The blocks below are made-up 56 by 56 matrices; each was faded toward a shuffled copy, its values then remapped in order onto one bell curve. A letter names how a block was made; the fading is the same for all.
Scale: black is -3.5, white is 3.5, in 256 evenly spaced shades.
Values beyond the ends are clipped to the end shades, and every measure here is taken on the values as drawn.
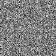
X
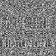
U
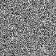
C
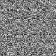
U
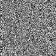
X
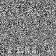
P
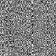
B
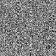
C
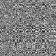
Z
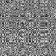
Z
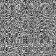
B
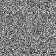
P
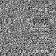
U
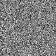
X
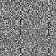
B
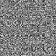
U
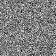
X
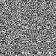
U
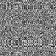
Z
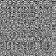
Z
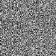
C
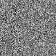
X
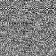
U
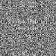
U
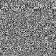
P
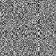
B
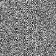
C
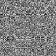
U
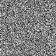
X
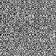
U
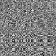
Z
